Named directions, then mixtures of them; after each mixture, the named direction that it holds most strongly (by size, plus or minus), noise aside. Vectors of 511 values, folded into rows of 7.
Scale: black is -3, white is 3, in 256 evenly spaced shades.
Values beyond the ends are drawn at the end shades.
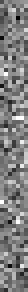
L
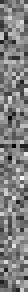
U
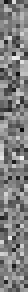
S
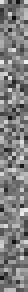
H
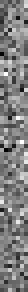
L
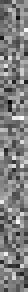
L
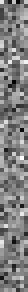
H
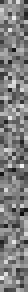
H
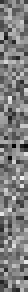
U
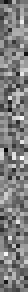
S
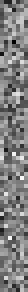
S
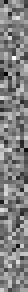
S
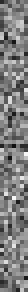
U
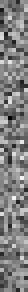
U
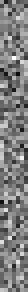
S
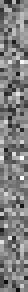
S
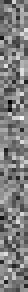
S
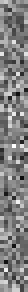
U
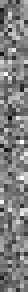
H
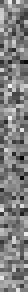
H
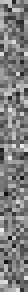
U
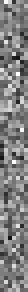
S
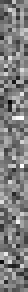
L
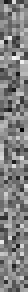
S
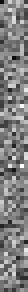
H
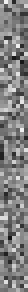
S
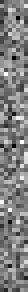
L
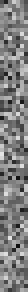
S
